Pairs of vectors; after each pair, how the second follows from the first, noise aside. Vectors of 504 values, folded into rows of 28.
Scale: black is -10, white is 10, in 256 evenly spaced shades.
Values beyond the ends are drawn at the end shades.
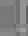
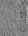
negated, partly zeroed.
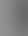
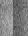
wrapped around, negated, scaled up.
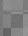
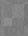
wrapped around, negated, shrunk.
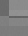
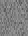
shuffled.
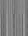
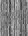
wrapped around, negated, scaled up.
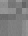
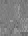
wrapped around, partly zeroed.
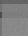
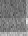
reversed, negated, scaled up.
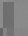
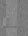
wrapped around, negated, shrunk.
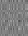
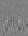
negated, partly zeroed.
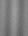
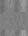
wrapped around, partly zeroed.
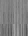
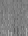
negated, partly zeroed.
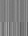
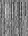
wrapped around, negated, scaled up.
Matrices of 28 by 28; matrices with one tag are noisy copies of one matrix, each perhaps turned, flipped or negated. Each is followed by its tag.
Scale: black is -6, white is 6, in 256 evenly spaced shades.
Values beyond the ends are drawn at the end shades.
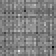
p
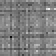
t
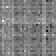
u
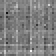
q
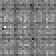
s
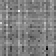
t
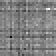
t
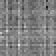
t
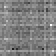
q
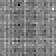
p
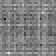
p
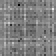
p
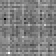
p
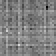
t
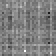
q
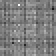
p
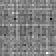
p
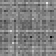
p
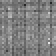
q
